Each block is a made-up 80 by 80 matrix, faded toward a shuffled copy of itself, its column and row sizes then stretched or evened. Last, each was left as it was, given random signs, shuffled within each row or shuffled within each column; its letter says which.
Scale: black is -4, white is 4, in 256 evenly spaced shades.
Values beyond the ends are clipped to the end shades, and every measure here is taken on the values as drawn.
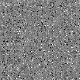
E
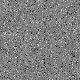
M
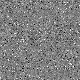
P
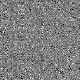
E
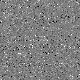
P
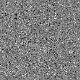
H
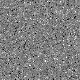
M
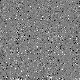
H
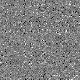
E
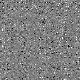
E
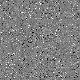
E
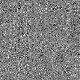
E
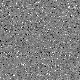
P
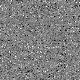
P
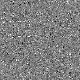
H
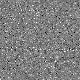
P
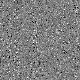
M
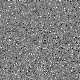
P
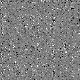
E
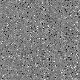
M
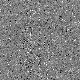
M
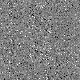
M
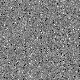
M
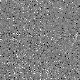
H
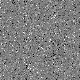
M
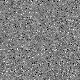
P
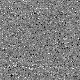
P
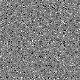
E
